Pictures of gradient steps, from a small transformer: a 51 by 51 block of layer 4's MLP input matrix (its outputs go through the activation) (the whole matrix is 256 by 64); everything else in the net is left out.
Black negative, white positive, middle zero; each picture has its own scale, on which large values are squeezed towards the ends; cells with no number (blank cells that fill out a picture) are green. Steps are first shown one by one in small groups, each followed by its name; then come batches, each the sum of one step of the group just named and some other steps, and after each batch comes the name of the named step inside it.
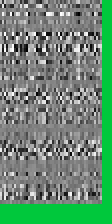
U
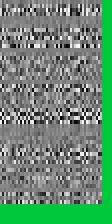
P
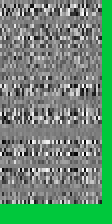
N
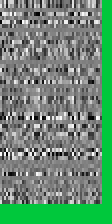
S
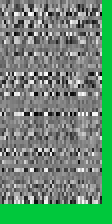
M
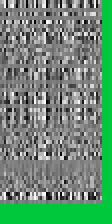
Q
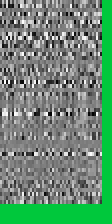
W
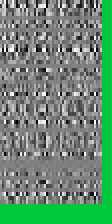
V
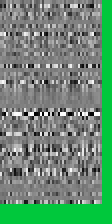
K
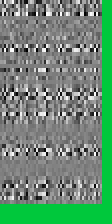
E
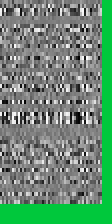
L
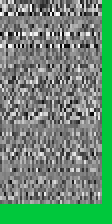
E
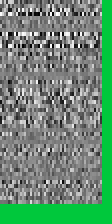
S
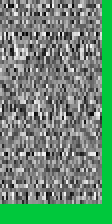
S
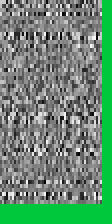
V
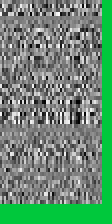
L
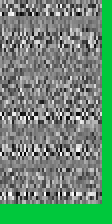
P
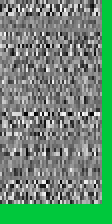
K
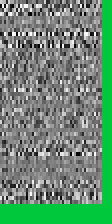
U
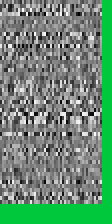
U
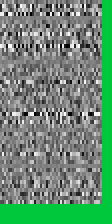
V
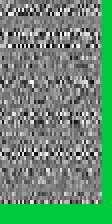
P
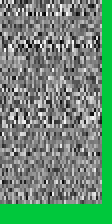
E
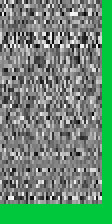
E
